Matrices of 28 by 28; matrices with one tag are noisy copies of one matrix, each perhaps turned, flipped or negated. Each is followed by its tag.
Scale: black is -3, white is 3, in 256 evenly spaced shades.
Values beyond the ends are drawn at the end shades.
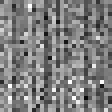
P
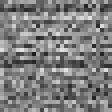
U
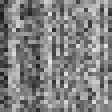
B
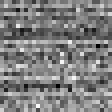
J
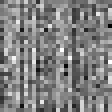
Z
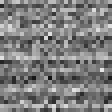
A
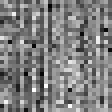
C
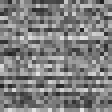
Z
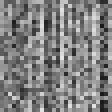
U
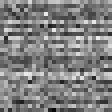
Z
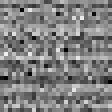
A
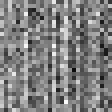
P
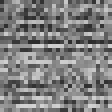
C
